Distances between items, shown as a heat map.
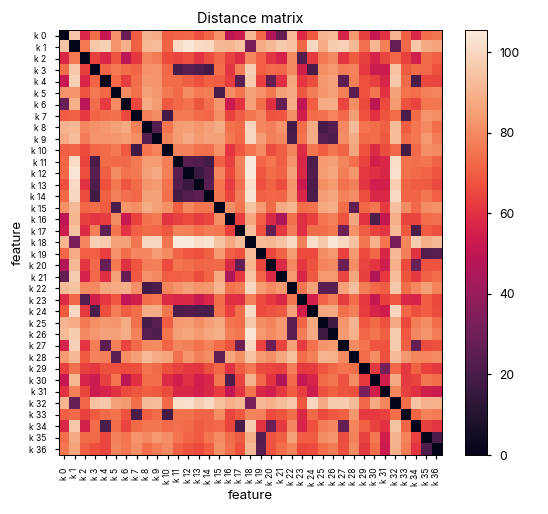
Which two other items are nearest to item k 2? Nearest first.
k 23, k 6
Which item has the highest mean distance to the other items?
k 18
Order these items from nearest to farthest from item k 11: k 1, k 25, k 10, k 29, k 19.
k 29, k 19, k 10, k 25, k 1
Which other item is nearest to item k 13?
k 12
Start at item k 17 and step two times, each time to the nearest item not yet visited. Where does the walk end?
k 4
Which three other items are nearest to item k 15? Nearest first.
k 5, k 28, k 31
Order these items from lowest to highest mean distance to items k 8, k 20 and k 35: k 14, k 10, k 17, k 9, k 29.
k 17, k 9, k 29, k 10, k 14
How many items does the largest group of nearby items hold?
6
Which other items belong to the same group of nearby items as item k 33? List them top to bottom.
k 7, k 10
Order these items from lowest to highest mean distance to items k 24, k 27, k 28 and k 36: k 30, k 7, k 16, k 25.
k 30, k 16, k 7, k 25
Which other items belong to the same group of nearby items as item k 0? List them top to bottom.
k 6, k 21
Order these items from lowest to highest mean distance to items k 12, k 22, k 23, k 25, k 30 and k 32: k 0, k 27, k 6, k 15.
k 6, k 0, k 27, k 15
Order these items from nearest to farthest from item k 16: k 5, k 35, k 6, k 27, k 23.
k 6, k 23, k 27, k 35, k 5
